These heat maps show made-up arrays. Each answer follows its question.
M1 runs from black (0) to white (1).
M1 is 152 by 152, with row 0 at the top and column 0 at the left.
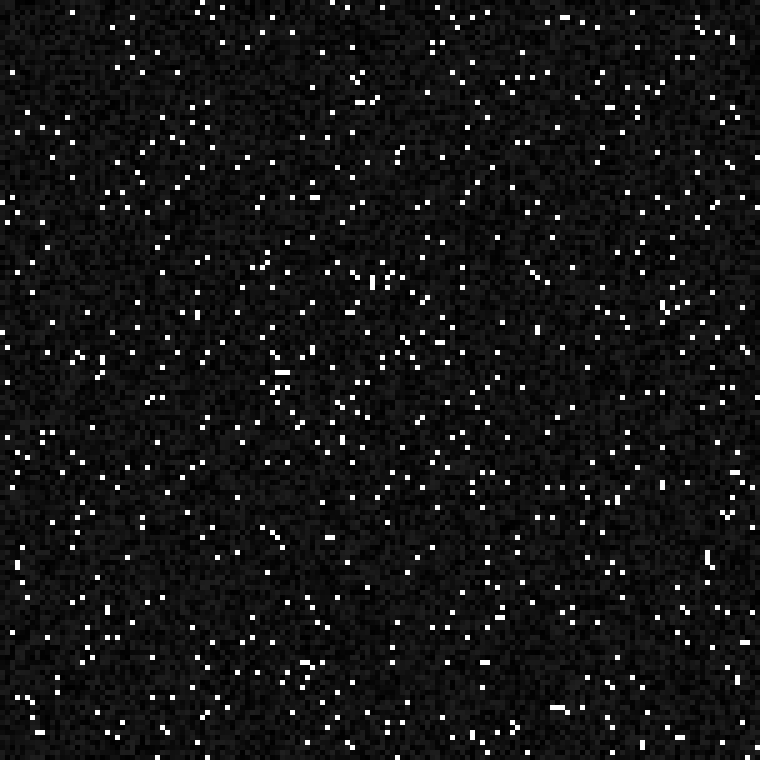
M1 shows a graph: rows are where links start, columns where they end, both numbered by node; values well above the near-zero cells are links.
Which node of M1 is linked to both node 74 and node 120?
node 57
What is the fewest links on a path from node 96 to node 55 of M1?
4
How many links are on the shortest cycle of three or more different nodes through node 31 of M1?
5
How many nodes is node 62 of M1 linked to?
9
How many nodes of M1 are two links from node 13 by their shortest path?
4
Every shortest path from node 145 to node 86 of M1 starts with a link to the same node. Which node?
node 65
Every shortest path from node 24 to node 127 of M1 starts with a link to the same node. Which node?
node 38
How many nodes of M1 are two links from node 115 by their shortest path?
2
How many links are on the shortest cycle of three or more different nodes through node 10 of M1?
5
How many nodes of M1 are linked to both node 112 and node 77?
1
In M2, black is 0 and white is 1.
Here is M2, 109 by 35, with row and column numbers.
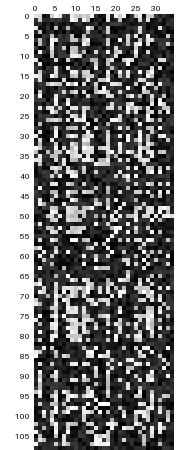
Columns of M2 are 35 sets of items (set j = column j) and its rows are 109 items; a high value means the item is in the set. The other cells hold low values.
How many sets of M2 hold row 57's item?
3
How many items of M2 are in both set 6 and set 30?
1
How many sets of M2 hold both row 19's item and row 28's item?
6
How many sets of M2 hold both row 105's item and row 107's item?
7
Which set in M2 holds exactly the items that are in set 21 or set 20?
10
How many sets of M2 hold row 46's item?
8
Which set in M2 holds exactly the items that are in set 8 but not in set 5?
34
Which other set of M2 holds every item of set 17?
27
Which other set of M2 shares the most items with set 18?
1
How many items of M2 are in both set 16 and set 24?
0
